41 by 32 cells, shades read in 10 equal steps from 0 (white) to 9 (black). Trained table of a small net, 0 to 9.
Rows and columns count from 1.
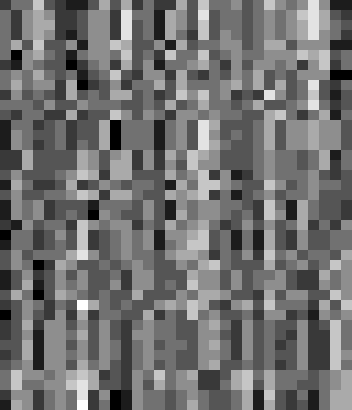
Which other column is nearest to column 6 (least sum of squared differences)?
13
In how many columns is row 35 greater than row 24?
12
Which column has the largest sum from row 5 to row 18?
31
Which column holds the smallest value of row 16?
18
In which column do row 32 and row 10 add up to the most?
1
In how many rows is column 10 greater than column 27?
9
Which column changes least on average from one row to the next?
6
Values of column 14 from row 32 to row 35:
3 4 4 4
